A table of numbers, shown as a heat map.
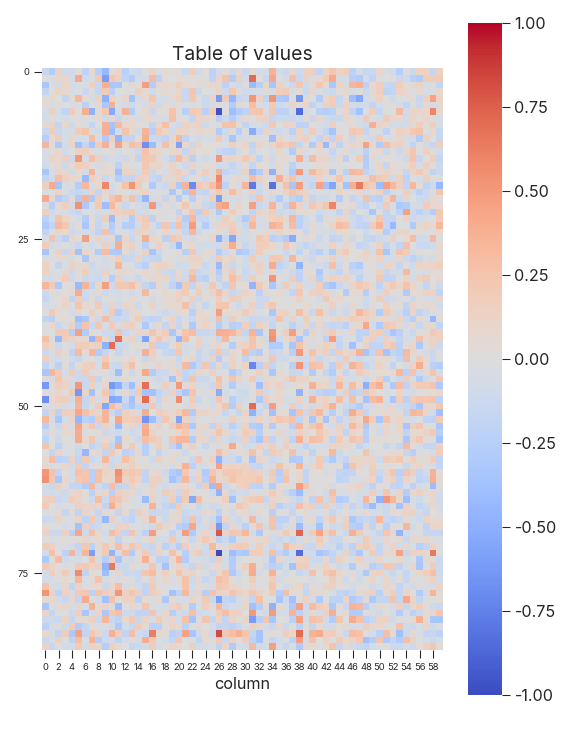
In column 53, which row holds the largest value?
72
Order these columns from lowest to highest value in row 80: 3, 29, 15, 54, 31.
31, 54, 29, 3, 15
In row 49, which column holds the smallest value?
0
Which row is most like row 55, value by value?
53
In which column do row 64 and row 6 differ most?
26
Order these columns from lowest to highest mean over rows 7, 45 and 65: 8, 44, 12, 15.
44, 12, 8, 15
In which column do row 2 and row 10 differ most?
9
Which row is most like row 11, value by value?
52
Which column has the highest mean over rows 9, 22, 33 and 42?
15
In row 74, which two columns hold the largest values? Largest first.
10, 31
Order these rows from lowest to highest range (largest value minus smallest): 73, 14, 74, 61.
14, 73, 61, 74
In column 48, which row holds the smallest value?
47
